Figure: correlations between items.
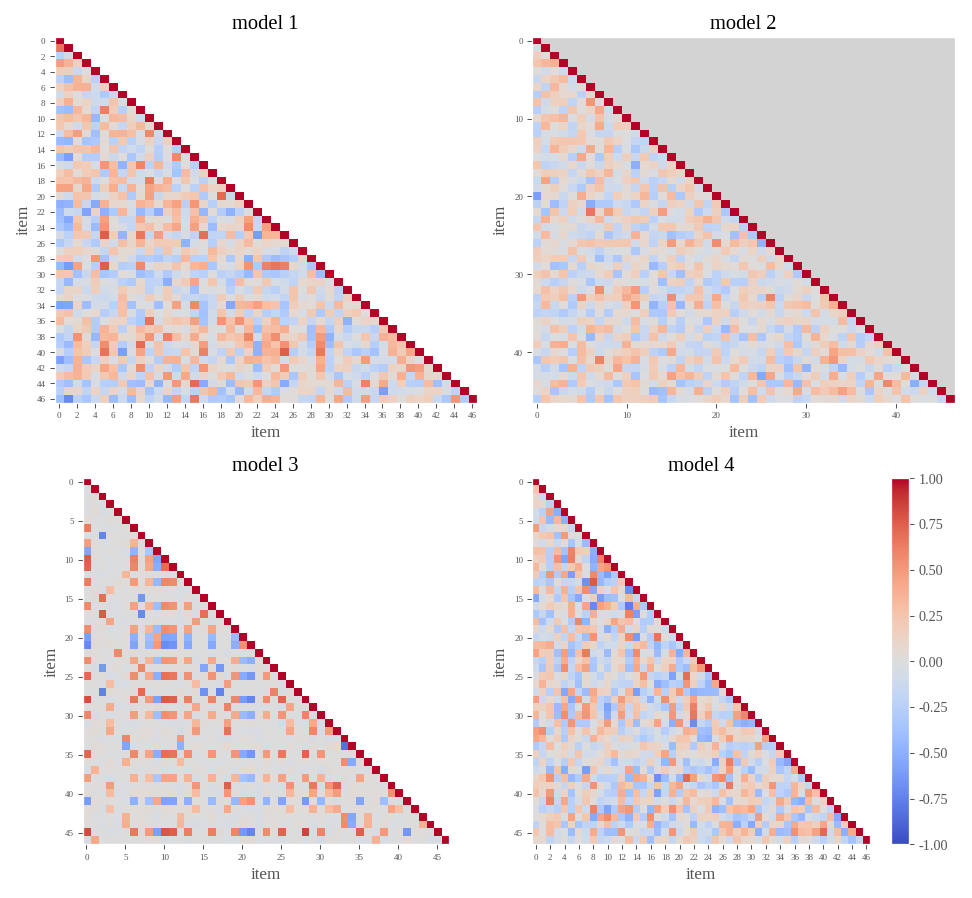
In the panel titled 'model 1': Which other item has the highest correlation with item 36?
10
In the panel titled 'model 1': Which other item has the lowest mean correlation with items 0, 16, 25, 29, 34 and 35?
22
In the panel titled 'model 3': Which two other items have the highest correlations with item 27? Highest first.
7, 24
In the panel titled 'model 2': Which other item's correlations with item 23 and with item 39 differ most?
44
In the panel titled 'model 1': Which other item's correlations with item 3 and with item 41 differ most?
0
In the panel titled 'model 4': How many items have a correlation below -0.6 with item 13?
3
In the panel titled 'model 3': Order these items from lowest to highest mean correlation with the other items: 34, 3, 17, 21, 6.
21, 34, 17, 3, 6
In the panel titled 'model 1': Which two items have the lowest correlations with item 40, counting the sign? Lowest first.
7, 22
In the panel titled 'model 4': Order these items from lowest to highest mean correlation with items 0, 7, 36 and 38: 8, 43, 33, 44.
8, 43, 44, 33
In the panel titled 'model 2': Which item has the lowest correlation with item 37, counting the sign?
21
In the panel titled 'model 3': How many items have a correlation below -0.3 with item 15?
3
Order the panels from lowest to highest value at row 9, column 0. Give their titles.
model 3, model 1, model 2, model 4
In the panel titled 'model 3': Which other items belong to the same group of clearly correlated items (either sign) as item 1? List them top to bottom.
37, 46
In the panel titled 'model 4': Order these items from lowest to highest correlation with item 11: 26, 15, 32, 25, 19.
15, 19, 26, 25, 32
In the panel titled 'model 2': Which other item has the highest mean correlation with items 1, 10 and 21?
18
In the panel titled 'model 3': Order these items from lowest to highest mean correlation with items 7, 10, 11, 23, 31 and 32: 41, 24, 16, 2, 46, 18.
41, 2, 46, 24, 18, 16
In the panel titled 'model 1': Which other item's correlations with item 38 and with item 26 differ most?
43
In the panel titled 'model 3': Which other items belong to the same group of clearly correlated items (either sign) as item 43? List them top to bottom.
5, 12, 33, 34, 36, 44
